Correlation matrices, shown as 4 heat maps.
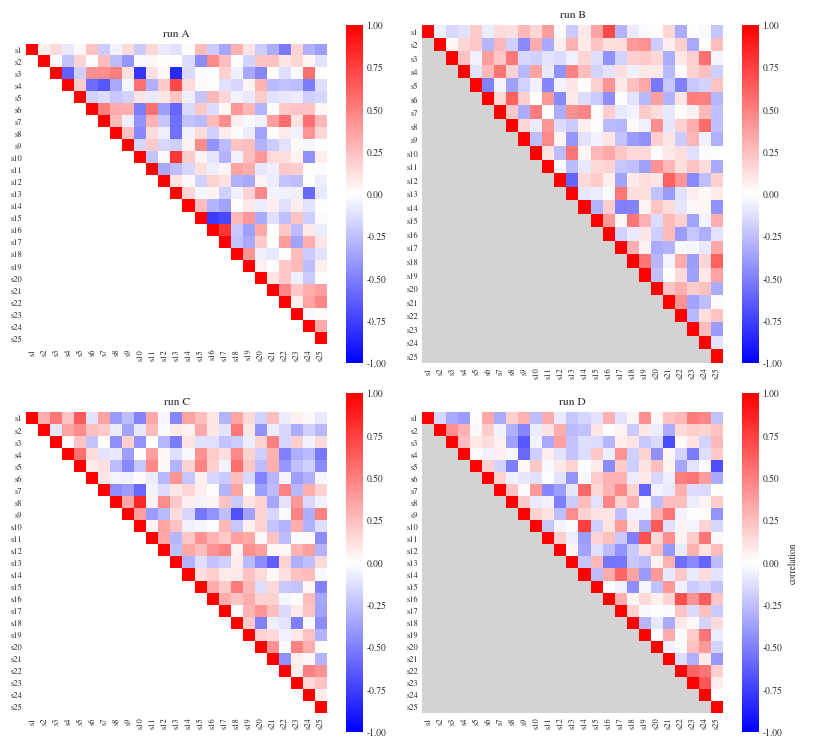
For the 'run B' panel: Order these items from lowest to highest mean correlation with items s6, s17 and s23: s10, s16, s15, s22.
s16, s15, s22, s10
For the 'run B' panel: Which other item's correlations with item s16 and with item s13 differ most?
s1
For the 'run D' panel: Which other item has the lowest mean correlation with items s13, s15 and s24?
s18
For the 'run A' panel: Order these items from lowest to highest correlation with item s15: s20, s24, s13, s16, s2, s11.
s16, s2, s20, s24, s13, s11
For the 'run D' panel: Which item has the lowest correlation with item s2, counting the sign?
s9
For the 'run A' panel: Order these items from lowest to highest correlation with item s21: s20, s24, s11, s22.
s11, s20, s24, s22
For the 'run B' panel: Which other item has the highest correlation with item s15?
s18
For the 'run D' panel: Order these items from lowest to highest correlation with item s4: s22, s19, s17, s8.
s22, s8, s19, s17
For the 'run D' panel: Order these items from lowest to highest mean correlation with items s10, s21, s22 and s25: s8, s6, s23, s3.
s3, s6, s23, s8
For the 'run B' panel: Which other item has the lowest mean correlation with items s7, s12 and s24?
s17
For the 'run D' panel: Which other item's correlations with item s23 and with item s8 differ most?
s12
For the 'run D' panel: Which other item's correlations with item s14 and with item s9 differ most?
s17
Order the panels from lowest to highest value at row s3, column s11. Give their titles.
run D, run B, run C, run A
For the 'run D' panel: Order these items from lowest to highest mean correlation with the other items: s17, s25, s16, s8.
s25, s8, s17, s16
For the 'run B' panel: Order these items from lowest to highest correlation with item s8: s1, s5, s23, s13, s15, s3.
s5, s13, s15, s1, s23, s3
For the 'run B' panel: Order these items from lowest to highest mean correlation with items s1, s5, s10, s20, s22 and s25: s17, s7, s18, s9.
s9, s17, s7, s18
